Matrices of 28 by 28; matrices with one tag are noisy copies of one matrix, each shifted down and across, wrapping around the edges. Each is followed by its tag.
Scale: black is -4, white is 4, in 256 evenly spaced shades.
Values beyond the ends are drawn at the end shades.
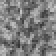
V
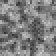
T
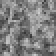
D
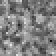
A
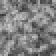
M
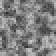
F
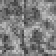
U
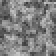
D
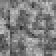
U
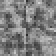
U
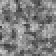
A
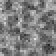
F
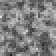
T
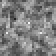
T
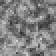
M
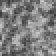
V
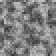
F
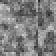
U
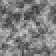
M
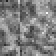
U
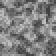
T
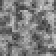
F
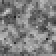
M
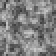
D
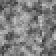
V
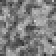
V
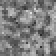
A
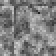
U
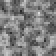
F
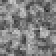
A
